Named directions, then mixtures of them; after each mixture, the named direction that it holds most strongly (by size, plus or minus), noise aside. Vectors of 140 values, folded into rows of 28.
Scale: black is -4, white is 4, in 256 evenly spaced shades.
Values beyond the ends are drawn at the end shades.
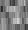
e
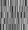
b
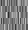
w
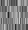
w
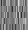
b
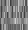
b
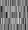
w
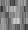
e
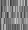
b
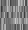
b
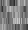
e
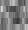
e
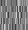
w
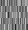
w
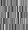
w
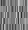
b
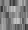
e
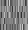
b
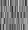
b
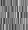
w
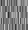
w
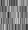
w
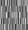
w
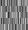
w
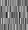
w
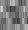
e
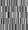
w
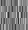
w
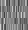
b
